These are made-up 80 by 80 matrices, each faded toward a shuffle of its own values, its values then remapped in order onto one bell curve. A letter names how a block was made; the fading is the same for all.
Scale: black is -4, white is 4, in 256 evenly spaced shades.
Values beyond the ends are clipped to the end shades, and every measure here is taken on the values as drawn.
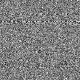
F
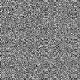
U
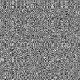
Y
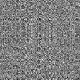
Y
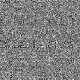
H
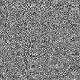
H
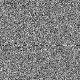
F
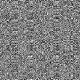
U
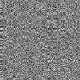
Y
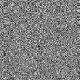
U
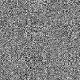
H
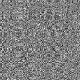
U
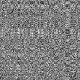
Y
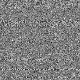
F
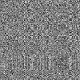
Y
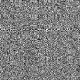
H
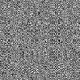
Y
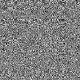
H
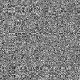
H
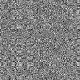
U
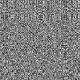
Y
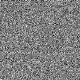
F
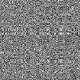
Y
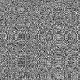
U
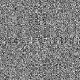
H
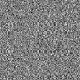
U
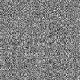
U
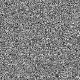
F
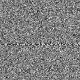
F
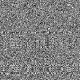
H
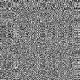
U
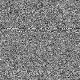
F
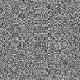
U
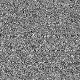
F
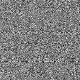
F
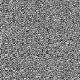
H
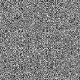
H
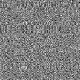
U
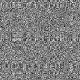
Y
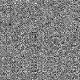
H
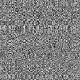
U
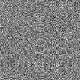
U
